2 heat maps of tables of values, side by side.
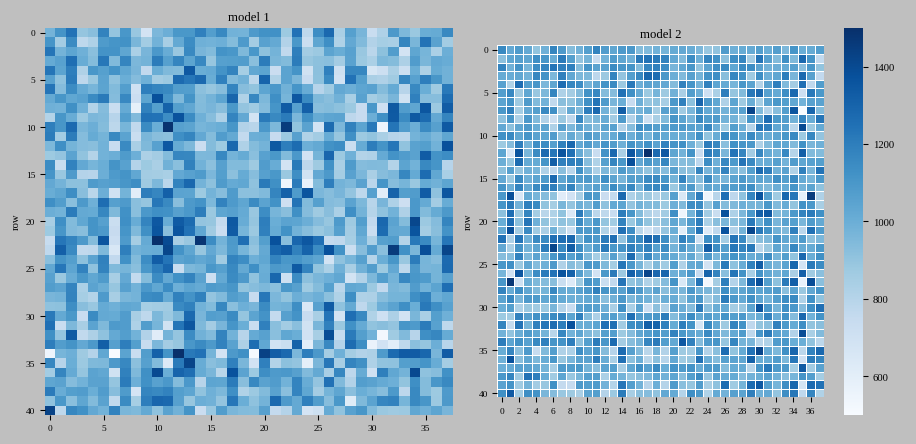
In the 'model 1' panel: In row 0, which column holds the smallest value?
9
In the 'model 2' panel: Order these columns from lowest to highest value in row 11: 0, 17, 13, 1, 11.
0, 1, 11, 13, 17
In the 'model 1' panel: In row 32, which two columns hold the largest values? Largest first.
26, 2
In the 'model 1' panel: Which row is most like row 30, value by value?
4
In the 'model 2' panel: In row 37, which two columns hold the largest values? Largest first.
35, 31
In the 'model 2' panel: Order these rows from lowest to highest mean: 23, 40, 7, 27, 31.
27, 40, 7, 31, 23
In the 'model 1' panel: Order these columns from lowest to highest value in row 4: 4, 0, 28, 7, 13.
7, 4, 28, 0, 13
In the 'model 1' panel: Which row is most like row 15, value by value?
1
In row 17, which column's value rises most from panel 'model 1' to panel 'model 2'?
36
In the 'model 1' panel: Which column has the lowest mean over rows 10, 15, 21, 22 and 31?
19
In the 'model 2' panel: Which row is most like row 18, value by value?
38
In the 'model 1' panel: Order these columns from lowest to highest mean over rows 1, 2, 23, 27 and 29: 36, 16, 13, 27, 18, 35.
27, 18, 36, 16, 13, 35
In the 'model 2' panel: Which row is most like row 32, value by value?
22
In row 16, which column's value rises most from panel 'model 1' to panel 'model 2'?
22
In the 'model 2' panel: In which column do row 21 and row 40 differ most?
26
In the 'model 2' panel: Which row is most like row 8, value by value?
14
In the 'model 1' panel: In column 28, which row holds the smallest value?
39
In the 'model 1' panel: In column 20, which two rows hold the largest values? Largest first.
34, 5
